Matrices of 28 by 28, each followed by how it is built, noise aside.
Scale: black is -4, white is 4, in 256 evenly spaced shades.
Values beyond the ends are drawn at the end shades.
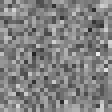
noise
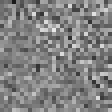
upper triangular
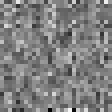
low rank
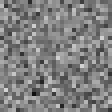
noise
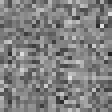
blocks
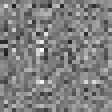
low rank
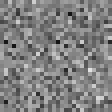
repeating columns
